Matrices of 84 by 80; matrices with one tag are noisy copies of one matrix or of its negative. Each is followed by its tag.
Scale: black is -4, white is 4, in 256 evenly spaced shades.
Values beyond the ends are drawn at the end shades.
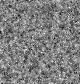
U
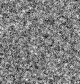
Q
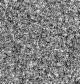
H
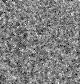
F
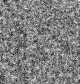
F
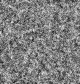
U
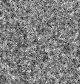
F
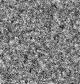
U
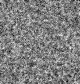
H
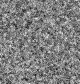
Q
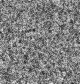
U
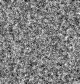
H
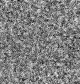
H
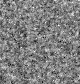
F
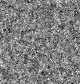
U
